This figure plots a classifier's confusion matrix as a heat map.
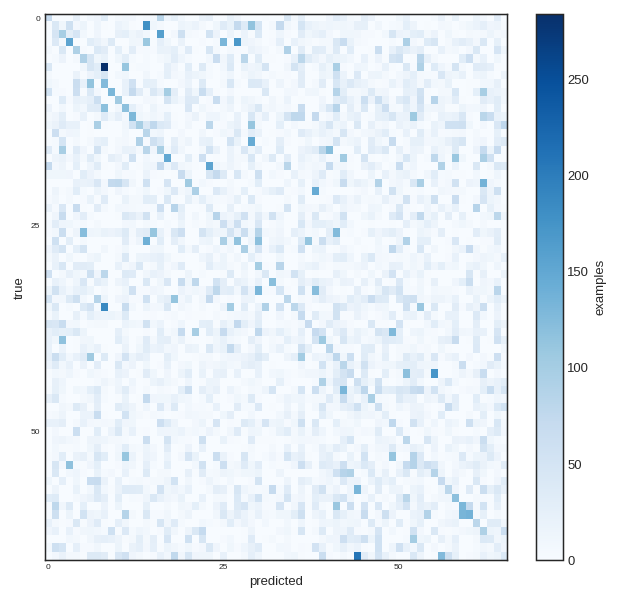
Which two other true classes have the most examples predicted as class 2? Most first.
39, 16
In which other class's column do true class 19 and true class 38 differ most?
49
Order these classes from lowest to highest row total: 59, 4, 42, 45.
42, 4, 59, 45
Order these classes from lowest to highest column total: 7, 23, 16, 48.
48, 23, 16, 7
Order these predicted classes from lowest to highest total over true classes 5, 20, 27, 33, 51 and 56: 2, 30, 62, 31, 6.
31, 2, 6, 62, 30
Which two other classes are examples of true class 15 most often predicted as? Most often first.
29, 13
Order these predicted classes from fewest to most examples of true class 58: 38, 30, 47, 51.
47, 38, 30, 51
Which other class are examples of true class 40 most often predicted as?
26
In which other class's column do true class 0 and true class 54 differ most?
3
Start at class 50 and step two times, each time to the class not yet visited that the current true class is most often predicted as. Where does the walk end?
34
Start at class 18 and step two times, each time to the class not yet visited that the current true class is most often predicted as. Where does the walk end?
61
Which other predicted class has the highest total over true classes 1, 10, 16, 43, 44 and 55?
14
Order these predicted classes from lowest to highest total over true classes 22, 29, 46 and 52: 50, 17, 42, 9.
9, 50, 17, 42
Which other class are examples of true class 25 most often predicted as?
27
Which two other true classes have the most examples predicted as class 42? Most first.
45, 17
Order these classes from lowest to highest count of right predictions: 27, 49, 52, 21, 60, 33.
52, 33, 49, 21, 27, 60
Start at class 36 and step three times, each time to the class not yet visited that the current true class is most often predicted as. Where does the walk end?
8
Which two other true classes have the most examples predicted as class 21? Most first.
38, 32
